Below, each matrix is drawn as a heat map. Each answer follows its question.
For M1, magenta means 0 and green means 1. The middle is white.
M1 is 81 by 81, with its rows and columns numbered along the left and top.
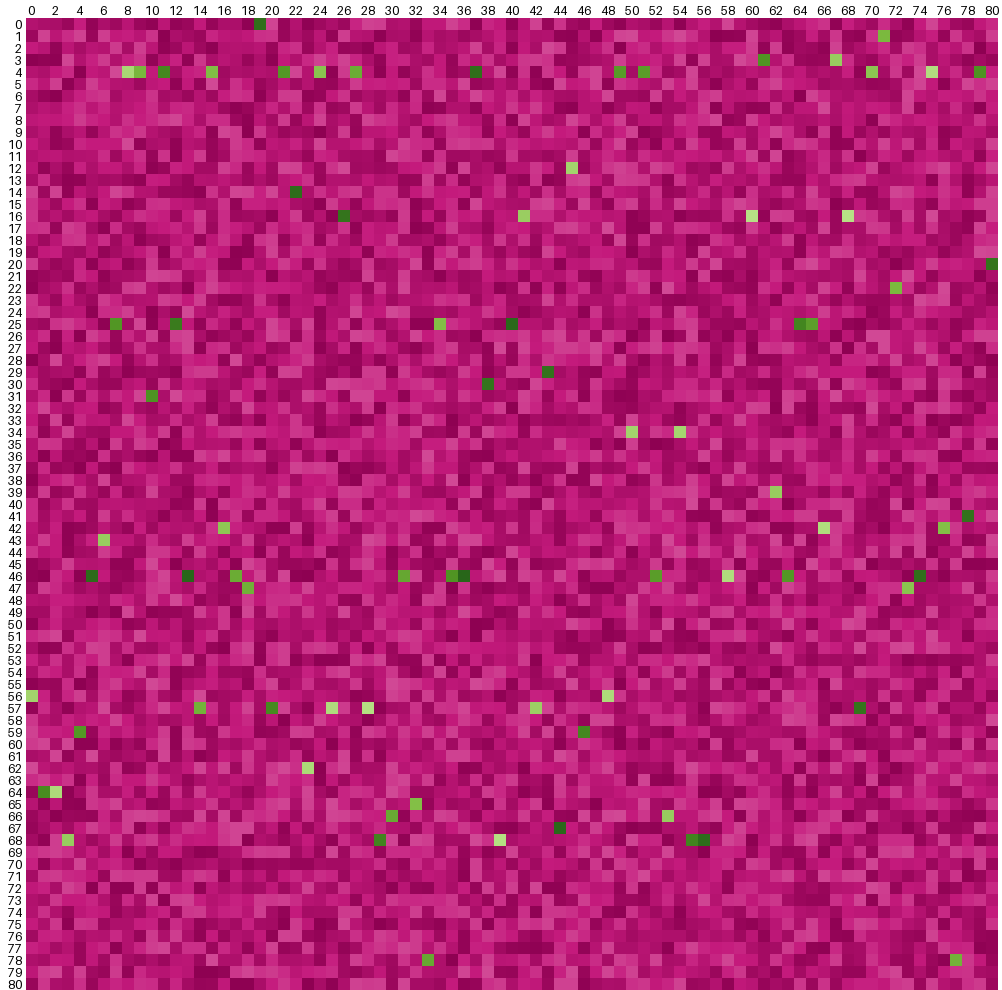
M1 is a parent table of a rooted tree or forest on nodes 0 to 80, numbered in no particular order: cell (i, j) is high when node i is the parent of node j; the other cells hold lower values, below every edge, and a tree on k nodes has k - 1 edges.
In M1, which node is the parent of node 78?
41
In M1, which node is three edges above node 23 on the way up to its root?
68
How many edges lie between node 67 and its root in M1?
5
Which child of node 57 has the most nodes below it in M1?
42
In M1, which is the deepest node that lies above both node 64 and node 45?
25
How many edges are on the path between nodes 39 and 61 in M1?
3
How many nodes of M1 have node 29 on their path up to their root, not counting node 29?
2
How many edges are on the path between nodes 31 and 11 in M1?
4
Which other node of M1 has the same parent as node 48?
0
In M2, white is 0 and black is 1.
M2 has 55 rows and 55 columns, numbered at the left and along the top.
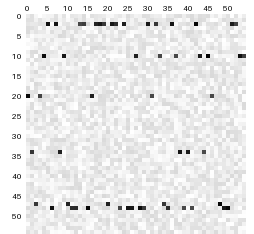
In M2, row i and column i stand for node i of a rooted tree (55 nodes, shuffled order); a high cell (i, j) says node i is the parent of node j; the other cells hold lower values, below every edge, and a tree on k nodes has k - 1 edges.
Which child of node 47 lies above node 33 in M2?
10
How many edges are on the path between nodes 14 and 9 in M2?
4
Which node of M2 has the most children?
2
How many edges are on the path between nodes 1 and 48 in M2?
3
